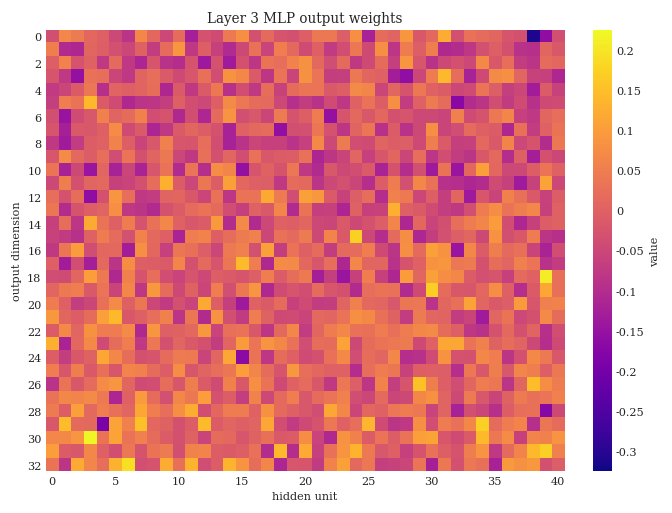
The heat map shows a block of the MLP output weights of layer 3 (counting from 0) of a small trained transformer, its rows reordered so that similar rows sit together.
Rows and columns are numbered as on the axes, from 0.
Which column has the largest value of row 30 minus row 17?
3
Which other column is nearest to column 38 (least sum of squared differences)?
11
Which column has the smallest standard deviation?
13
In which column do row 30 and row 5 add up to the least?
32
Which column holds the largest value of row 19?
30
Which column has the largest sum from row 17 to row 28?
4
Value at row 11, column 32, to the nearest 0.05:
-0.1
